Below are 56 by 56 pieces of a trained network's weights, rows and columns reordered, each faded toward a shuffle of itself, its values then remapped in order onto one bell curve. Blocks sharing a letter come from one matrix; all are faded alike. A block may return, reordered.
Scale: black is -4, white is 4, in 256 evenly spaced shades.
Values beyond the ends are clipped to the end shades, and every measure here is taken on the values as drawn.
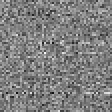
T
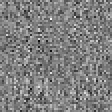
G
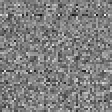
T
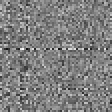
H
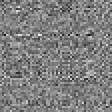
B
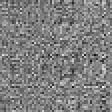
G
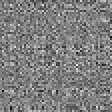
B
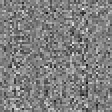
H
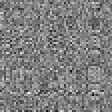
B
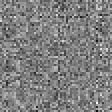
G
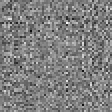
G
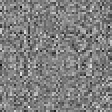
G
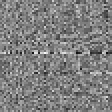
H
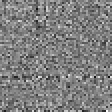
T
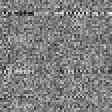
H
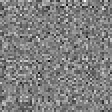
B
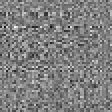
B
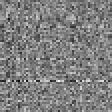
H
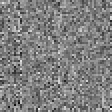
H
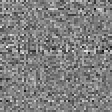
T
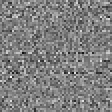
T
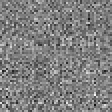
B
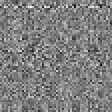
B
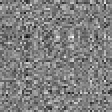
G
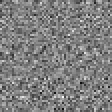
B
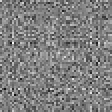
G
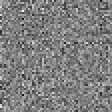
H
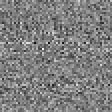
T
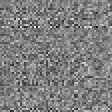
B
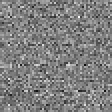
T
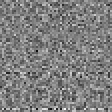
B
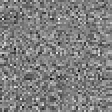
B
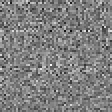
T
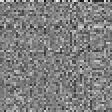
H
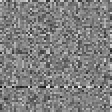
H
